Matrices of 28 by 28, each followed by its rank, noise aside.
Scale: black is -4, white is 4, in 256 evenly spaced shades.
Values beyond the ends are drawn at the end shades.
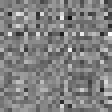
four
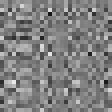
three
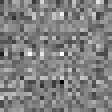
four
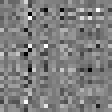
three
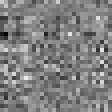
four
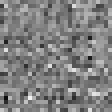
six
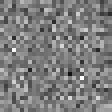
seven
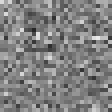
six
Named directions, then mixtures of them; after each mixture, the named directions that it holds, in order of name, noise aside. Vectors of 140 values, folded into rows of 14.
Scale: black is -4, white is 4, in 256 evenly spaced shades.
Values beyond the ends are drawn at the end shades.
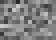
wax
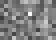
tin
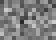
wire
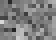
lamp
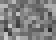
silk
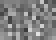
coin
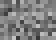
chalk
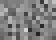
coin.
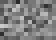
wax.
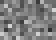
coin, silk, wire.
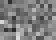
coin, lamp.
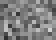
silk.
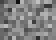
chalk, tin, wax.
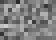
wax.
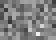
coin, tin.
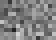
chalk, coin, lamp.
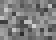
lamp, silk, wire.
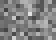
tin.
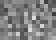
coin.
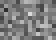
coin, tin.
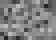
silk, wax.
